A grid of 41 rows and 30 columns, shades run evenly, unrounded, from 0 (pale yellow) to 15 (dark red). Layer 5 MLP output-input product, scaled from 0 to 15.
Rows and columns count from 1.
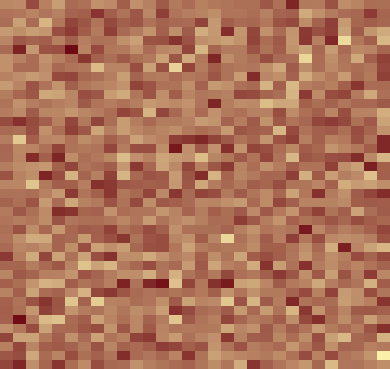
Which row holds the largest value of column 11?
19
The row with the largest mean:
22
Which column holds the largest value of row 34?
23
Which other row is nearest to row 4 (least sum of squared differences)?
21
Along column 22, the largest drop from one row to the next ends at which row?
15
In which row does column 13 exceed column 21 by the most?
32
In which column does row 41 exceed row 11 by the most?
5
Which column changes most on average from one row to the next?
30
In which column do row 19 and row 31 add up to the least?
14
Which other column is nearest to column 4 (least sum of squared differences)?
1
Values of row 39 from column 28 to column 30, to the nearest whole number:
9 7 8
